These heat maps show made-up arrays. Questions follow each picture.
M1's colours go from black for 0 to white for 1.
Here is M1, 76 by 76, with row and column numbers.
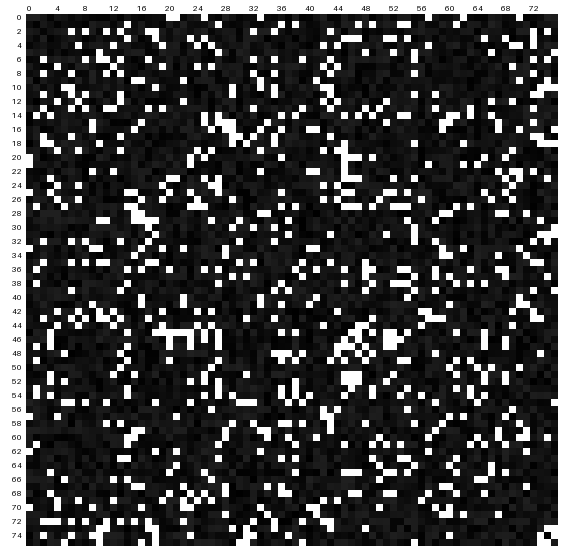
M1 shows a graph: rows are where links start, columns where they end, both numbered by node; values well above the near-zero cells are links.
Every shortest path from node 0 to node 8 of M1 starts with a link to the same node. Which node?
node 57
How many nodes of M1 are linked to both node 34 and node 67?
5
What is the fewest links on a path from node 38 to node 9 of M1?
3
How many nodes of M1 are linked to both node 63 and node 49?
7
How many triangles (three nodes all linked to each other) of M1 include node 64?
2
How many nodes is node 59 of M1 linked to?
9
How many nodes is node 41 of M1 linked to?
9
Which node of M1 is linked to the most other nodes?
node 45
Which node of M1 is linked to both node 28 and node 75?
node 16
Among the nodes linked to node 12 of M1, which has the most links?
node 13
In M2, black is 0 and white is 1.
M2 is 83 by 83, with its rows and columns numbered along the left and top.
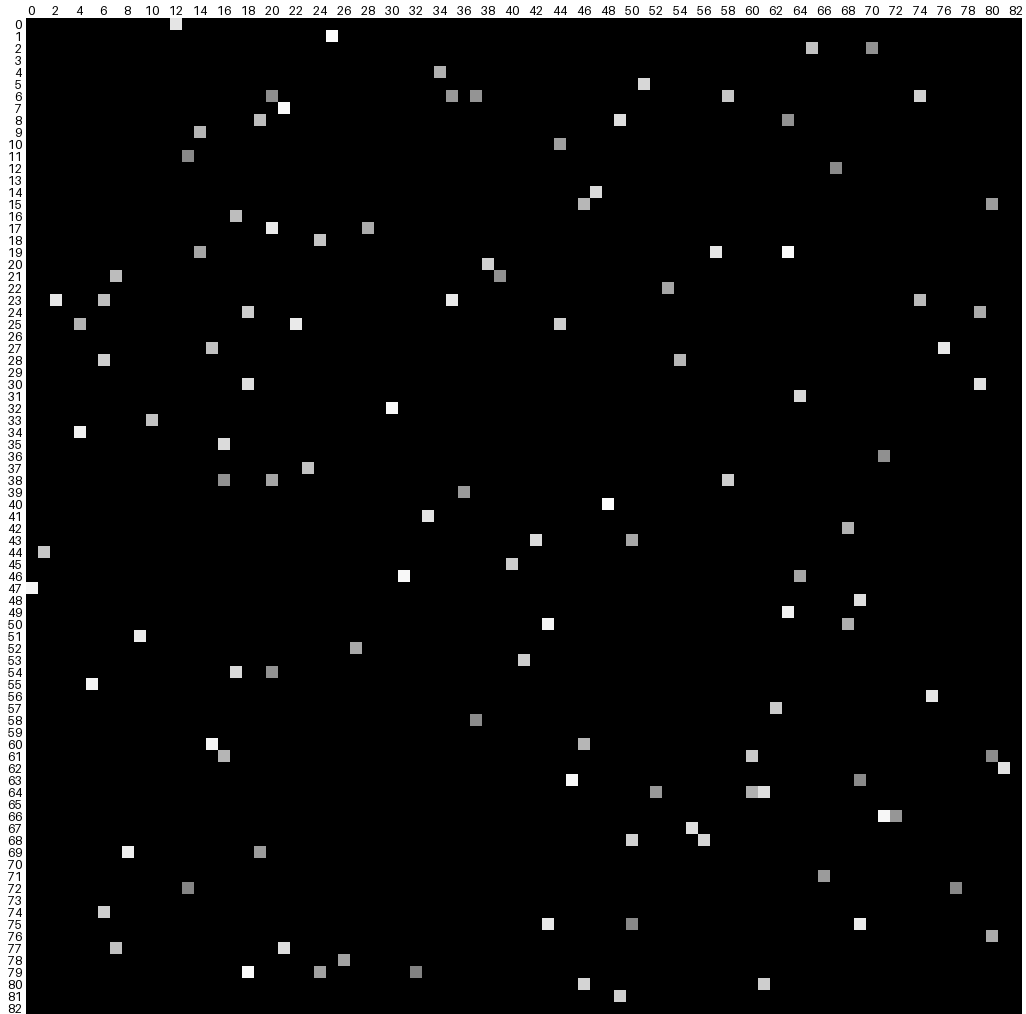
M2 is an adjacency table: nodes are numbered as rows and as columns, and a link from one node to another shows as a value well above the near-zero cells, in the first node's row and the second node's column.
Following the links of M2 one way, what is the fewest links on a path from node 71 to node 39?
5
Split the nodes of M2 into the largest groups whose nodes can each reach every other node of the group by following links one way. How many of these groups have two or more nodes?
9
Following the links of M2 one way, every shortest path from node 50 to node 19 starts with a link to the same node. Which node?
node 68
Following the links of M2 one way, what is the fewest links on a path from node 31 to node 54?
6
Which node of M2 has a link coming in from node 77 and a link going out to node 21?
node 7
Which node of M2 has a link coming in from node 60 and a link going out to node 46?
node 15
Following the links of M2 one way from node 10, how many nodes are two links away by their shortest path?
1
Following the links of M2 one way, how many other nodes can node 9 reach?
8
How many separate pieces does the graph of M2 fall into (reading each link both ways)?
11
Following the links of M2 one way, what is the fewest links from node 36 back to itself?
7
